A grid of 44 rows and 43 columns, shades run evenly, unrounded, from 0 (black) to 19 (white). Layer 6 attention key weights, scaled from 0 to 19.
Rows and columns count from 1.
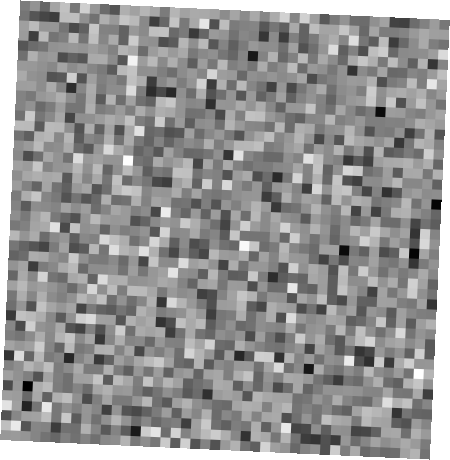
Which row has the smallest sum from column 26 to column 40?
34
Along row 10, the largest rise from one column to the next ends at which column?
38
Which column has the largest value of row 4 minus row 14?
36
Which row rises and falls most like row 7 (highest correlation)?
42
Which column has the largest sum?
12
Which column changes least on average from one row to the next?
33
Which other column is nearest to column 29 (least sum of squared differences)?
4
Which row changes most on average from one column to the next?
35
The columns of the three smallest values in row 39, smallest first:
3, 21, 1
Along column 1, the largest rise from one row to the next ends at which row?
43
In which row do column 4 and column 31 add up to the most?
18
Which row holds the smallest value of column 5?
6
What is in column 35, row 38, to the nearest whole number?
11
